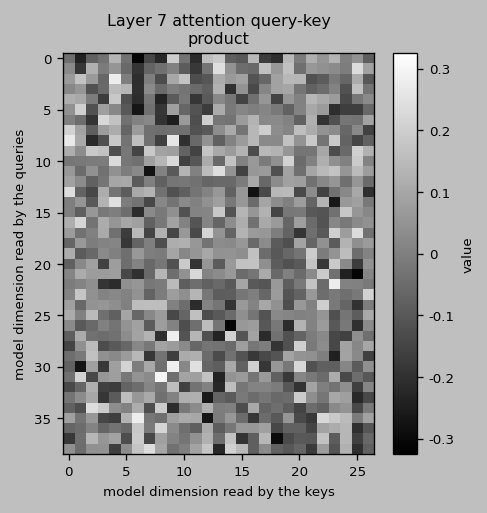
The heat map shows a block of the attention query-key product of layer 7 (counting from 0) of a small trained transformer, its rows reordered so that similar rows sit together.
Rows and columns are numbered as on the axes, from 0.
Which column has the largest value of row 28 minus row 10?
20
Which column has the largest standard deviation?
6
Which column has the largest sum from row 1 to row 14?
4
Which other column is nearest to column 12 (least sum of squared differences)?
3
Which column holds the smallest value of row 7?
26
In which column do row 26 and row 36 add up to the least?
25
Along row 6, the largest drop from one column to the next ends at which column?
22
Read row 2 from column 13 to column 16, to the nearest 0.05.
0.1 0.05 0.1 -0.1
